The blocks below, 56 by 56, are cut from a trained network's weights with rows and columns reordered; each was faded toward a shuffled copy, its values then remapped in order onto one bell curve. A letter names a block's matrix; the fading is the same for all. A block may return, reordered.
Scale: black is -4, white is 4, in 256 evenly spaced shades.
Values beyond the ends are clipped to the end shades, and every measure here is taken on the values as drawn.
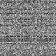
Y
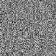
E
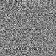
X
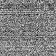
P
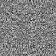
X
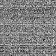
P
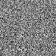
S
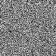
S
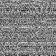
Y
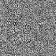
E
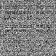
P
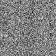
S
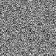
E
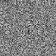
E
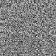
X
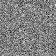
S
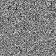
S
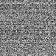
P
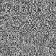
X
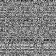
Y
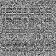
Y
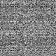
Y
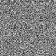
X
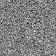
E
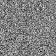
S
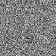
X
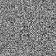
E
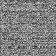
P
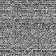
P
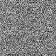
X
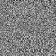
X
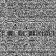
Y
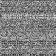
Y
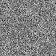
S
